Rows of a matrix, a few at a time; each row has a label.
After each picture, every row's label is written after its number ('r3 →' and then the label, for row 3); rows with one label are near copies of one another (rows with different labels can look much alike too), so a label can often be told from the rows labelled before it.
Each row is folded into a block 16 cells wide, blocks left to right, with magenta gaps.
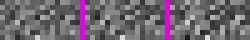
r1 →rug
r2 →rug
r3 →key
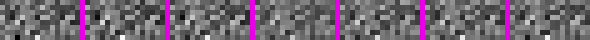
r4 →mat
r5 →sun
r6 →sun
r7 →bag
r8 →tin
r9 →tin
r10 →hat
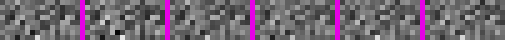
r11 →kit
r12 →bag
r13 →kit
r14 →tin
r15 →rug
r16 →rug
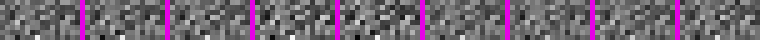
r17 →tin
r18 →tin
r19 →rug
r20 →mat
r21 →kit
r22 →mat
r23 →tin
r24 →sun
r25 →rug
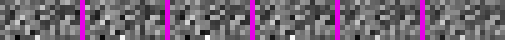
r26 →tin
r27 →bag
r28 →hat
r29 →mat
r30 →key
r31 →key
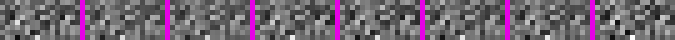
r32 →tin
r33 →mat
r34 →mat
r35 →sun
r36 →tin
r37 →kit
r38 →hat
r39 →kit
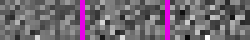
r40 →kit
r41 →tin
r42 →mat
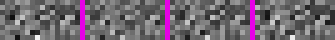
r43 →hat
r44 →mat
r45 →rug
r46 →sun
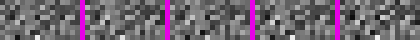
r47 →mat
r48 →sun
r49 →bag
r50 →tin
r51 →rug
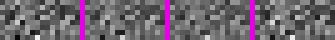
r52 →kit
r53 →hat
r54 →rug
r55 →tin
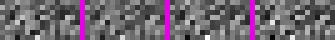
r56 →bag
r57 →kit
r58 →kit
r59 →key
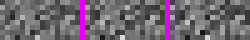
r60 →bag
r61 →tin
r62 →bag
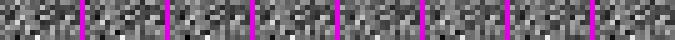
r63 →key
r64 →rug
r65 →hat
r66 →key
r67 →sun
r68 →tin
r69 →mat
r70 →rug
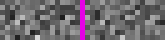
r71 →tin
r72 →rug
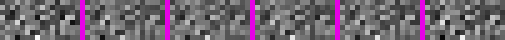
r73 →mat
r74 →hat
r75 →mat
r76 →bag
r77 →mat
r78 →key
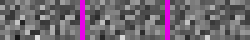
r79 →mat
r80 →kit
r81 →tin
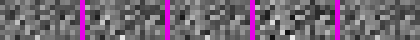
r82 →mat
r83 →sun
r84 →hat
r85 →bag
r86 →bag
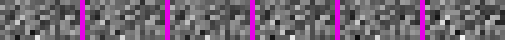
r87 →bag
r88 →rug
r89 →bag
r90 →mat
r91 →tin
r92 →sun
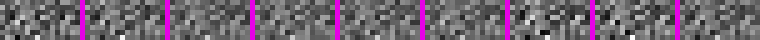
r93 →tin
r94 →kit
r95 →sun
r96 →rug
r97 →rug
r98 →tin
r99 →hat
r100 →kit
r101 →kit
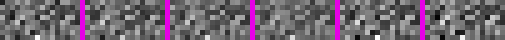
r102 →rug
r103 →key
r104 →sun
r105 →sun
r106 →mat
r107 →hat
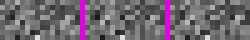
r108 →kit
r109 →hat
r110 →tin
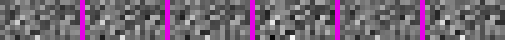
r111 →tin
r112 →key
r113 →hat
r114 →tin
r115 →tin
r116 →tin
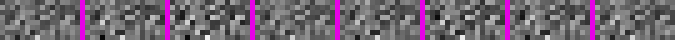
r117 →kit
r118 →hat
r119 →mat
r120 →rug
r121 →hat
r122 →rug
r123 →hat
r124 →bag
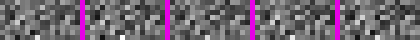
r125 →tin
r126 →mat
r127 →rug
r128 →sun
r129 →bag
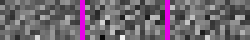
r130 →rug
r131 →mat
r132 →bag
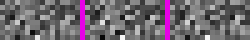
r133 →kit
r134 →key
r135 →tin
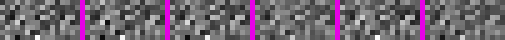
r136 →mat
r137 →kit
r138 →mat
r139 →rug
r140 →sun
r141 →kit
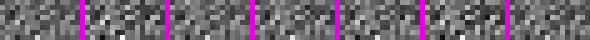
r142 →mat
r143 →mat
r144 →kit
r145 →sun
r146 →tin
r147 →key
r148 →key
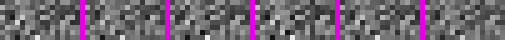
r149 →sun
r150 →tin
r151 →kit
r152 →bag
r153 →sun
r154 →rug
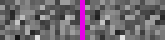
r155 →tin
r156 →sun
